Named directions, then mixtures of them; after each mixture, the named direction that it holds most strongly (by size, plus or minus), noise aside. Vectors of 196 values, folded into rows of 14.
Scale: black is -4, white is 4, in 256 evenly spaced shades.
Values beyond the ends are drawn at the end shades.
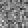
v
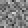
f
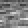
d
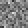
f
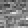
d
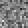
v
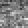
d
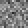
f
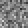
v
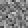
f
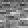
d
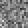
v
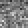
v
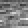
d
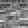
d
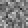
f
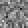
v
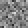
f
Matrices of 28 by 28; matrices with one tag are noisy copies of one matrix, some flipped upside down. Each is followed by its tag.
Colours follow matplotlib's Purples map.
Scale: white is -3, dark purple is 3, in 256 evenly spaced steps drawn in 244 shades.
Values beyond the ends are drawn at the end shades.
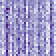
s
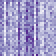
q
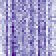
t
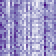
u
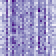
t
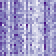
u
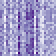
q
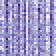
s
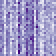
q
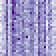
t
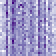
t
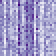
q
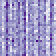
s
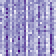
s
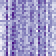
t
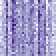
t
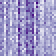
q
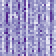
s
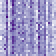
t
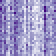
u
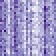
u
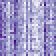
u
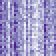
u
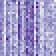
q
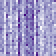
q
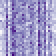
t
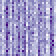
s
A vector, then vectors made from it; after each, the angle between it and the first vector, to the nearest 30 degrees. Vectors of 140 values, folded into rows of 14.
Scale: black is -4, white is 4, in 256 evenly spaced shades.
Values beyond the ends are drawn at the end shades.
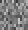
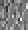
120 degrees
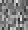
150 degrees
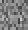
150 degrees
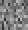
120 degrees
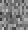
30 degrees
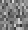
30 degrees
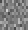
30 degrees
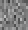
120 degrees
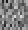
120 degrees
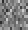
120 degrees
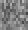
90 degrees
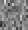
120 degrees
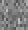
30 degrees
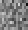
120 degrees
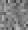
90 degrees
